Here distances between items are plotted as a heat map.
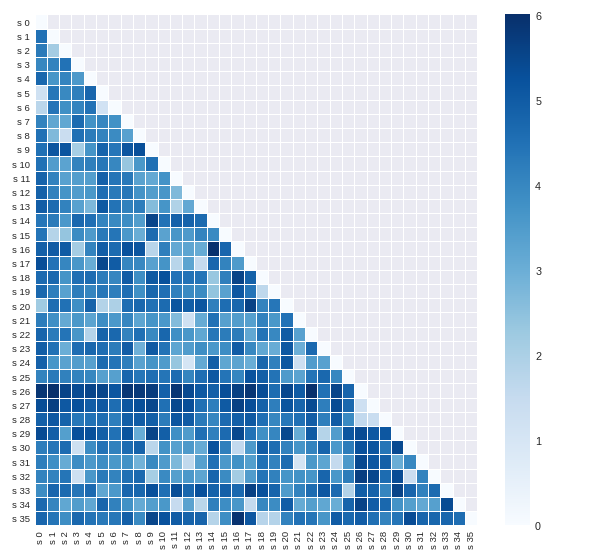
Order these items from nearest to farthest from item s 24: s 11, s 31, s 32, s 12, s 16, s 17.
s 12, s 31, s 11, s 17, s 16, s 32
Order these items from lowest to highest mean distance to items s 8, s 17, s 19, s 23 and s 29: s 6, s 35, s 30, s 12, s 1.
s 12, s 35, s 1, s 6, s 30
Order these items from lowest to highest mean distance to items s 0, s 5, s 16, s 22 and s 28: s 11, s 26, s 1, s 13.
s 13, s 11, s 1, s 26
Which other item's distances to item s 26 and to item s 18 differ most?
s 27
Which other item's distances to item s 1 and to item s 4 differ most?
s 22
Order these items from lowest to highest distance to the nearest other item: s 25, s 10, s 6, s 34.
s 6, s 34, s 25, s 10
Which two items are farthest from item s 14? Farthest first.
s 16, s 9
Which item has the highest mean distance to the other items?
s 26
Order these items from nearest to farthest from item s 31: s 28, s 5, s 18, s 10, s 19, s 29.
s 29, s 10, s 5, s 19, s 18, s 28
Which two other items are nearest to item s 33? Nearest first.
s 25, s 5
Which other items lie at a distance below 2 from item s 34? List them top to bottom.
s 11, s 13, s 17
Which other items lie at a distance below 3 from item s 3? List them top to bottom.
s 9, s 16, s 30, s 32
